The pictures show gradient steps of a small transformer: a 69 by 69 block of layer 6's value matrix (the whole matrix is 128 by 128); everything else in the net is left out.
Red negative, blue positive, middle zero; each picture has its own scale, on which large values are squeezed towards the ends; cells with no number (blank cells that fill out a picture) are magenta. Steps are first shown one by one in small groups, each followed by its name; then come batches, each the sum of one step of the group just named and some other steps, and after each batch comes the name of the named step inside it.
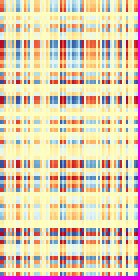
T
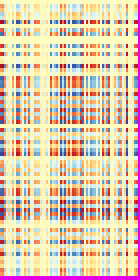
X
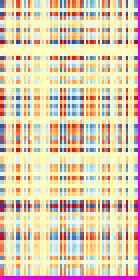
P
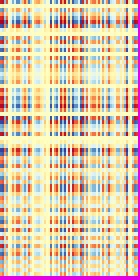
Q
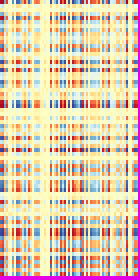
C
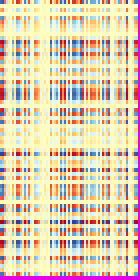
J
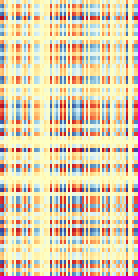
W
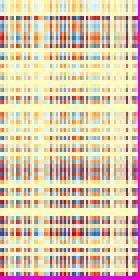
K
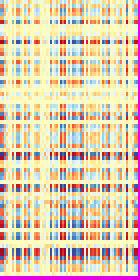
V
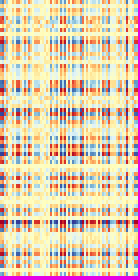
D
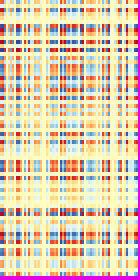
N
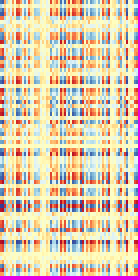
P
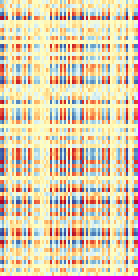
K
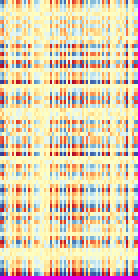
J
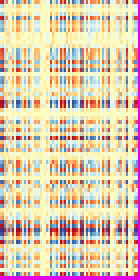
C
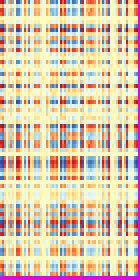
N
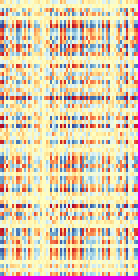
N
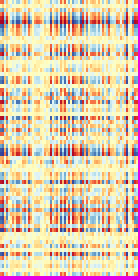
Q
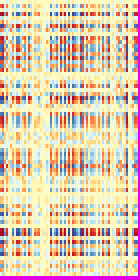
N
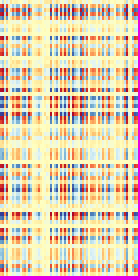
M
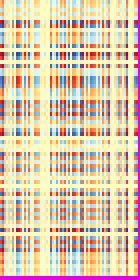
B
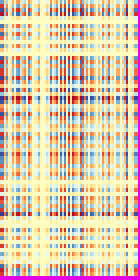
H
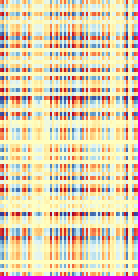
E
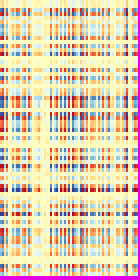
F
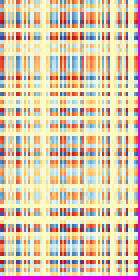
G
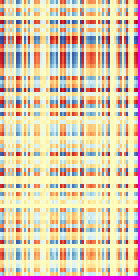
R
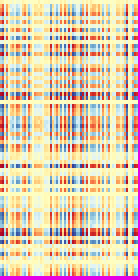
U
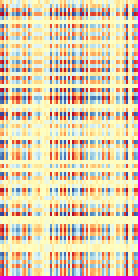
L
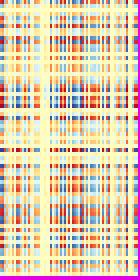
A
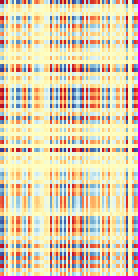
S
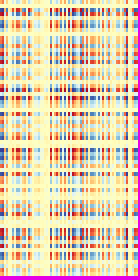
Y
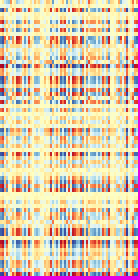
R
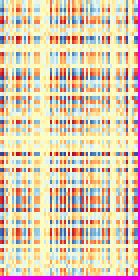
R
